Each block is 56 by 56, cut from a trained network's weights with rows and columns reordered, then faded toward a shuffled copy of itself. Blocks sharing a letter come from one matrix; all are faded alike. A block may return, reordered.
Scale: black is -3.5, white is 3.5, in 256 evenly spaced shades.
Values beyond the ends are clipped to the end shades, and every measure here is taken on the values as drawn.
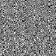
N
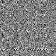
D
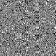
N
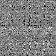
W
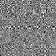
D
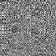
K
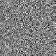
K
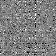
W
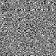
D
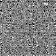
W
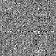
D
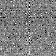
W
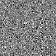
N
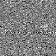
D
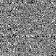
D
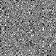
N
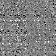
W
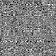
D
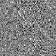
N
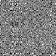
D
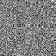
K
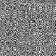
K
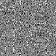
N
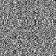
K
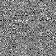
D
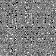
W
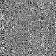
N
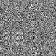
K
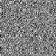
K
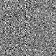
N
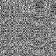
K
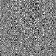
N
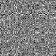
D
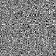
D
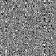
N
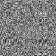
K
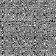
W
